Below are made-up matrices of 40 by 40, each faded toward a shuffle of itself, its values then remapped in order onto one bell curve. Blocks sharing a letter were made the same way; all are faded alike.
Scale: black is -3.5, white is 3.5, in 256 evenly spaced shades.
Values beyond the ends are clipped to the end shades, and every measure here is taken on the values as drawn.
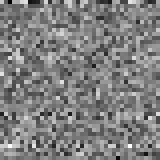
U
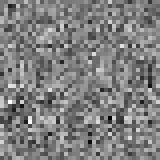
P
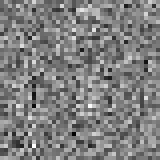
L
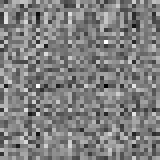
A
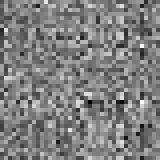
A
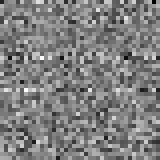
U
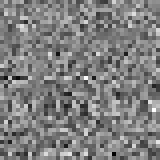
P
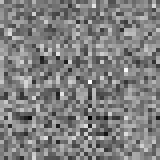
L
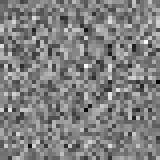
L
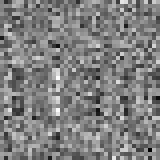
A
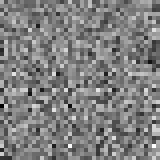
P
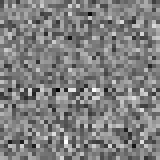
U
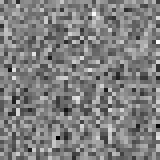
L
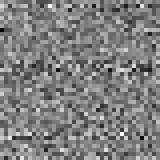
U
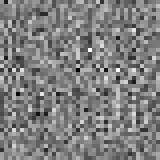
P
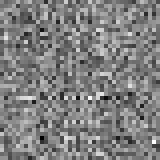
P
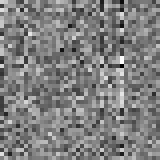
A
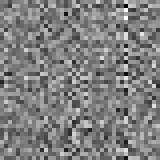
A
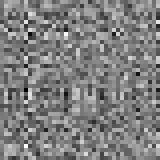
A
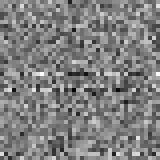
U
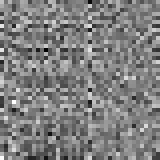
A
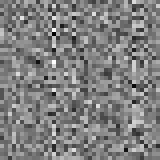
A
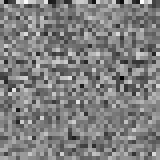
U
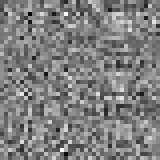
L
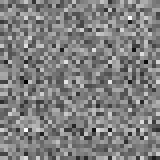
P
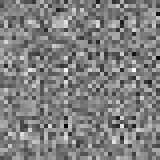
P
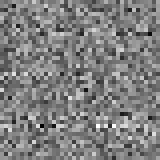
U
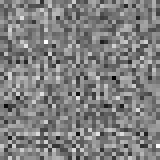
L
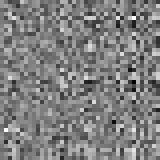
A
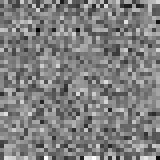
U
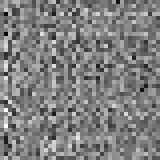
A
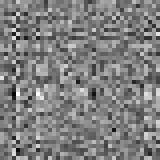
A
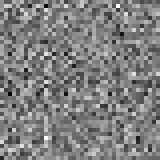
L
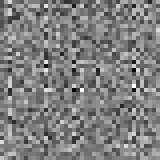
A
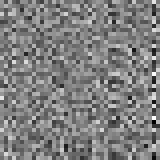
A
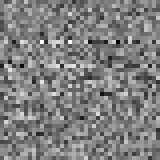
U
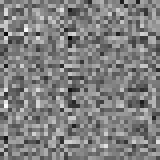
A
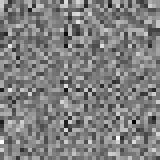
P
